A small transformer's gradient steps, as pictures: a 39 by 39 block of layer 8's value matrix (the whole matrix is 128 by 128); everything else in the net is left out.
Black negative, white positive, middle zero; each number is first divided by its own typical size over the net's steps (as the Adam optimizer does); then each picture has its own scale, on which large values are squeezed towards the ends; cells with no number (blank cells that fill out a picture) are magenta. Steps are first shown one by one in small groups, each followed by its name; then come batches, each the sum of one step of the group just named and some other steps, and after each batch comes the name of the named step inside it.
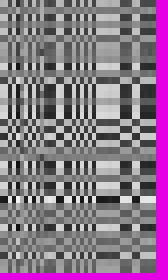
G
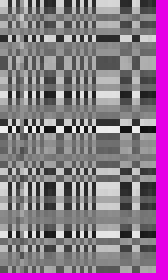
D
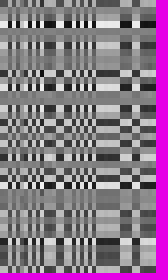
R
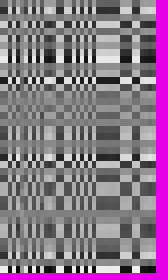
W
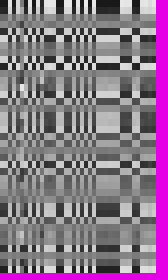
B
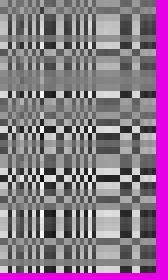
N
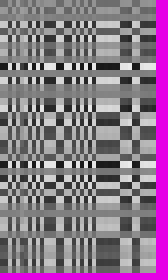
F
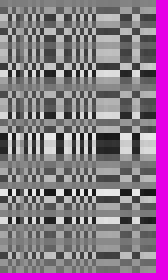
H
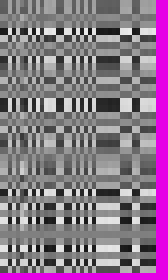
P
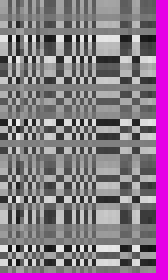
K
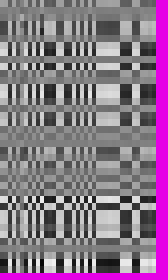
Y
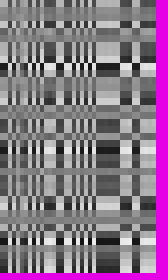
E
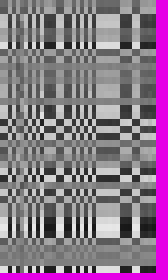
N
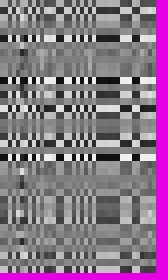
W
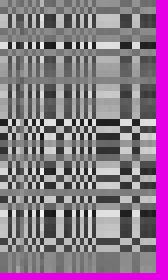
N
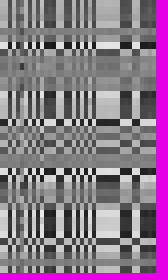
N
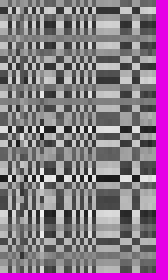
N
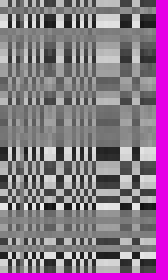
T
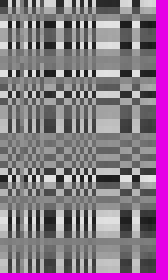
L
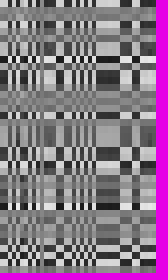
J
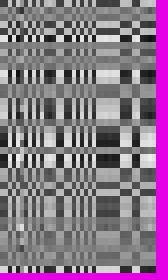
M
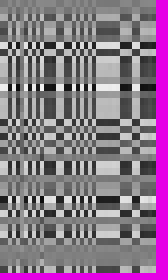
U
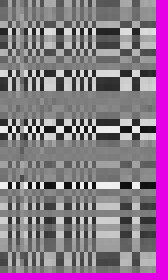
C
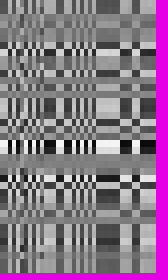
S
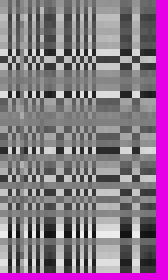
L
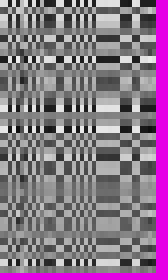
J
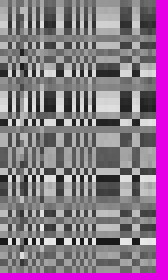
S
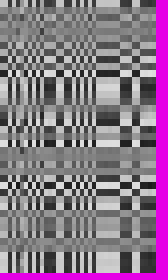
S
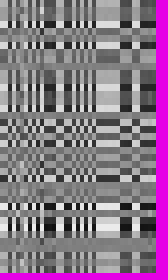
L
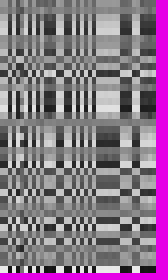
M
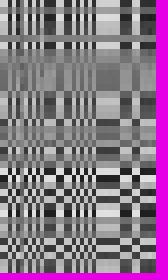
T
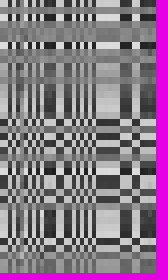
U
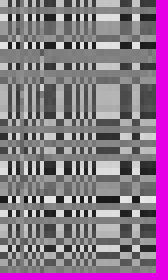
U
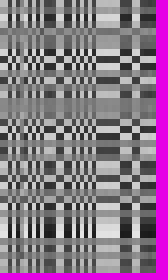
C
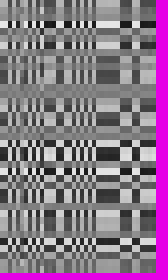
J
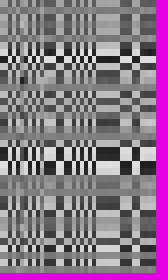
J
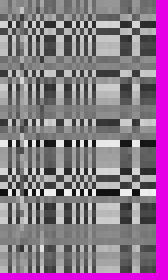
S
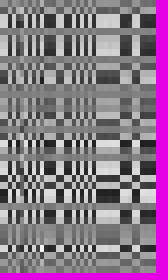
S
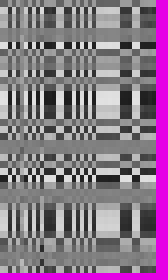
L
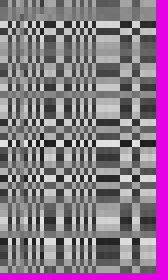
S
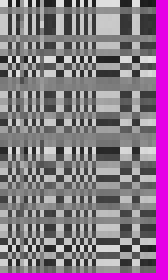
J
